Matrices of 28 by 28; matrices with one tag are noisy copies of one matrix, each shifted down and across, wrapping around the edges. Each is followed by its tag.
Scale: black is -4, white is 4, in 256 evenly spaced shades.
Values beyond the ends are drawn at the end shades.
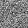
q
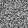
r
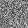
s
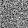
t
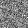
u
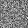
t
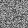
r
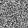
u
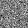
r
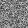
r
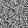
u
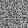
t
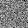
r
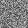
s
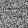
t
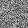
s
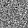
u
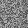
t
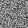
u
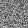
q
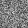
s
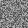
q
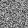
q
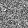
u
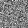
u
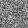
r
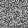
q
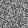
u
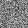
r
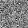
q
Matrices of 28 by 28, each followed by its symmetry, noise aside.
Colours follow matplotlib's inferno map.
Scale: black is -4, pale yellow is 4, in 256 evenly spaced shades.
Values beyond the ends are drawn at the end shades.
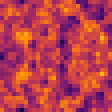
mirrored top to bottom.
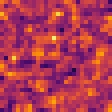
symmetric.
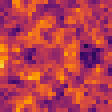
mirrored top to bottom.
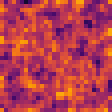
symmetric across the other diagonal.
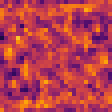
same after a half turn.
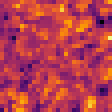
antisymmetric.
